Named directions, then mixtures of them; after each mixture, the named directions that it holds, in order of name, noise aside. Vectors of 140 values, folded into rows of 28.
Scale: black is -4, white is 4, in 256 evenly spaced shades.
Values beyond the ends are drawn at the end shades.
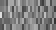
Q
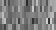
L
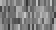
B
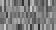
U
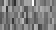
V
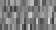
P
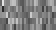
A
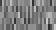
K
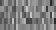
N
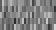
B, K, Q.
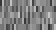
K.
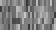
B.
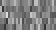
A, U.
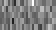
V.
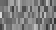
Q.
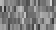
B, U.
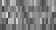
A.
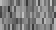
B, Q.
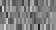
A, U.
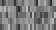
A, B.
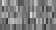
A.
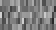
B, P, Q.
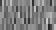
K.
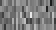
N.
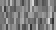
P, U.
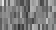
A, L, U.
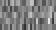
P.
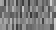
N, Q, U.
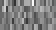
V.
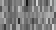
B, L.
